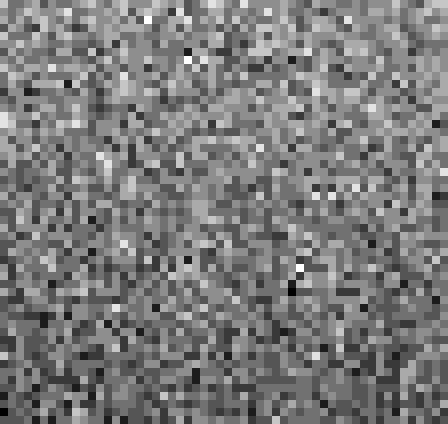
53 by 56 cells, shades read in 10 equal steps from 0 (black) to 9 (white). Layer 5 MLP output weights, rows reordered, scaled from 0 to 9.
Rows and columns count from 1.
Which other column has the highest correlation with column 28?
1
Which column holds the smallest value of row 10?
44
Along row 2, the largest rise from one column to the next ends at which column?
23
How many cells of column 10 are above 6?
5
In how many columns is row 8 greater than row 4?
21
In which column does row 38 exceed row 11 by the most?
30
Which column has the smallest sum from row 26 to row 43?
12
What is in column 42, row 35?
7
